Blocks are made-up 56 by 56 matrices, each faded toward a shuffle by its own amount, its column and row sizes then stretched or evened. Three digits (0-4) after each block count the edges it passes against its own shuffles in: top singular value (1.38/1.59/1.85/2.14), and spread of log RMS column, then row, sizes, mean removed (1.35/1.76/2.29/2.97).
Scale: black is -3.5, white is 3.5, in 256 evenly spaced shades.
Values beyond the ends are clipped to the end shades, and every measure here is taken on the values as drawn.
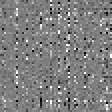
3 4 2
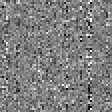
0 3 0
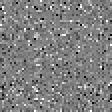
2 1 1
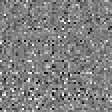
3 1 3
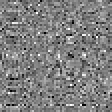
4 1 2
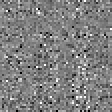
2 2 3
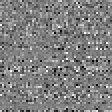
1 2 4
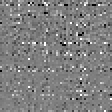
1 2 3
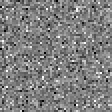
1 1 1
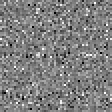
1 2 1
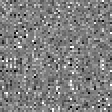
2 2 1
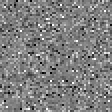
1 0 1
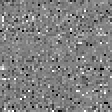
1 1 2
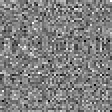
4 0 1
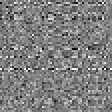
4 1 3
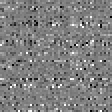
3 0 4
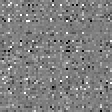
1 2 3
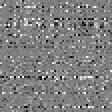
4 0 4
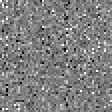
1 2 0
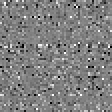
2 1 3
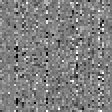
0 4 0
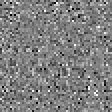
2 1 2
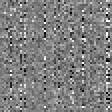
3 4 0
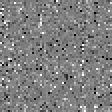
0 1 0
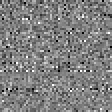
2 0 3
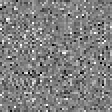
3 1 1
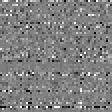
1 1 4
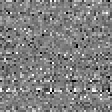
3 1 3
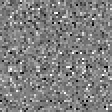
2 0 1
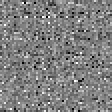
2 1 2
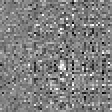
3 3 2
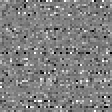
0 0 4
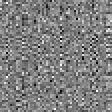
4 3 0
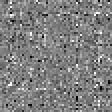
0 3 2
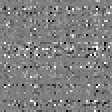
0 2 4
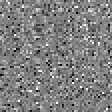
3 1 0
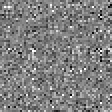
0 2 2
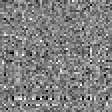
3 1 2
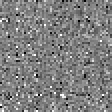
0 2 1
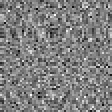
4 0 1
